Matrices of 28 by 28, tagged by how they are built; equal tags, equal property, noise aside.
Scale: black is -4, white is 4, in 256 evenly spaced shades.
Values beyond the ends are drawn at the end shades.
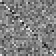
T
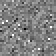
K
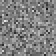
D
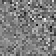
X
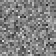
D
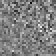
X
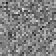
D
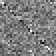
T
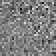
X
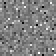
K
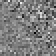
X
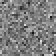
T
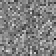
D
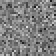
D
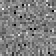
K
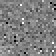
K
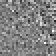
X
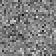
D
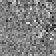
X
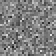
D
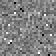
K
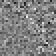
X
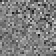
X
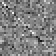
T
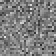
D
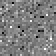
K
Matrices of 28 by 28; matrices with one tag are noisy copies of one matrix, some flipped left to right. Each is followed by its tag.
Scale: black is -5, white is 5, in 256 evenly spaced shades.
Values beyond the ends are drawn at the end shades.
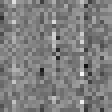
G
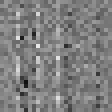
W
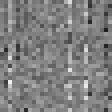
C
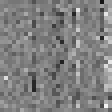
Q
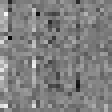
Q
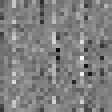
G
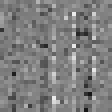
W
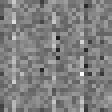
G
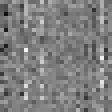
C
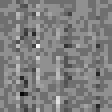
W
